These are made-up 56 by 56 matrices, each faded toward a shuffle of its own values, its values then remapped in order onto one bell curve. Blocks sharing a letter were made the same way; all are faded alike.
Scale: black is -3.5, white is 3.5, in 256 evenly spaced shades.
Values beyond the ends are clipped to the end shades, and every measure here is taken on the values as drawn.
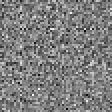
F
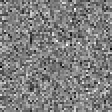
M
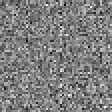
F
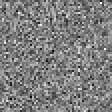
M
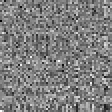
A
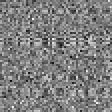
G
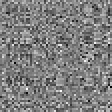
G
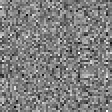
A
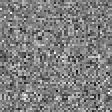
F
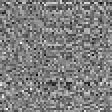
G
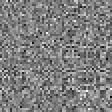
G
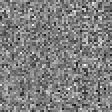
F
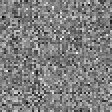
F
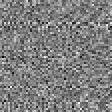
G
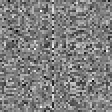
A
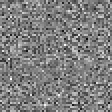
G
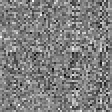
A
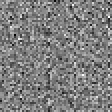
A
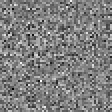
F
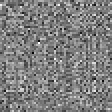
G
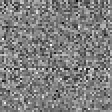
F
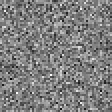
M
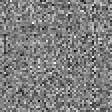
A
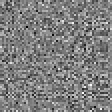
G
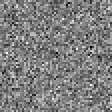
M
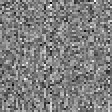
A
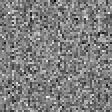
M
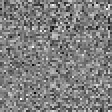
F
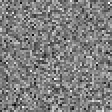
M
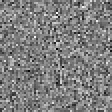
M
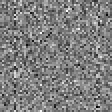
M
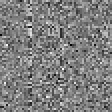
A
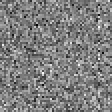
M
